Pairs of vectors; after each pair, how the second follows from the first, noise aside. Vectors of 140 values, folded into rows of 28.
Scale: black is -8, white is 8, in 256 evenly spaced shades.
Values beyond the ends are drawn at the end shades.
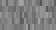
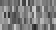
reversed, negated, scaled up.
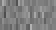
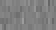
wrapped around, negated, shrunk.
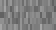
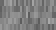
shuffled.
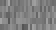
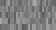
copied.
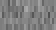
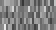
wrapped around, negated, scaled up.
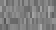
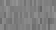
wrapped around, negated, shrunk.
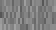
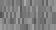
copied.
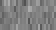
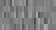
shuffled.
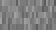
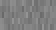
wrapped around, shrunk.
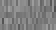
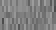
copied.
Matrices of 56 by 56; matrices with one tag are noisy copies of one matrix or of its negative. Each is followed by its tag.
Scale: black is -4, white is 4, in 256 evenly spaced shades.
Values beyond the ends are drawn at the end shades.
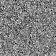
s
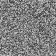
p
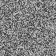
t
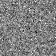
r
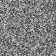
r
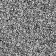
r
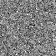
t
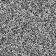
p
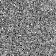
r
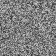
p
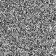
r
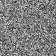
r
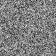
t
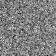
r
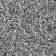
r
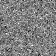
p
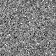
t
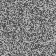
r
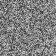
r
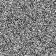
s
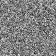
p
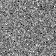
r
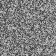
r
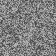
t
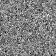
p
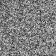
r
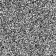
r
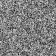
r
